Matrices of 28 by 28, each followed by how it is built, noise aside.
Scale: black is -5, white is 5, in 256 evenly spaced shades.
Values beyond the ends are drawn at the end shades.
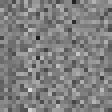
repeating rows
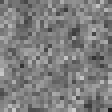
smooth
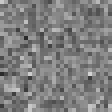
low rank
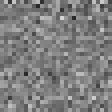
low rank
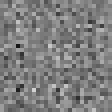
low rank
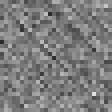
Toeplitz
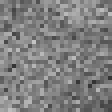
smooth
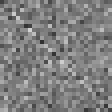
diagonal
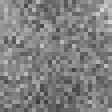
smooth
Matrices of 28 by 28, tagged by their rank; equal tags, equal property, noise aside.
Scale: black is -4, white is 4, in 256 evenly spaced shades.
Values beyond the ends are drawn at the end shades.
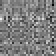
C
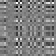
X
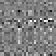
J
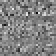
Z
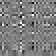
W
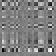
X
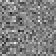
Z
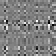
W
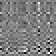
W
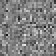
Z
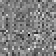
Z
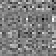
J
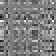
J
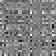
C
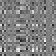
W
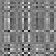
X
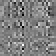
J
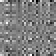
J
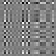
X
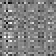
W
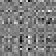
J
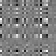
X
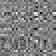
J
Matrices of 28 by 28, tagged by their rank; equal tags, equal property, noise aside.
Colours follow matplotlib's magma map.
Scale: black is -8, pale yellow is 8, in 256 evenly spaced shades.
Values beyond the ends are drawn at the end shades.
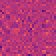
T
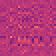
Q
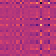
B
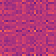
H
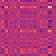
B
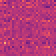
Q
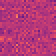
T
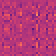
H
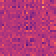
Q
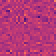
T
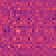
Q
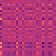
B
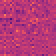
T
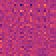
H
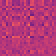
B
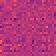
T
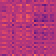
H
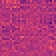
T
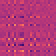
B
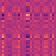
B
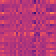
H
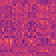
Q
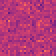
T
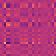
B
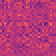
T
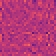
Q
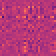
Q
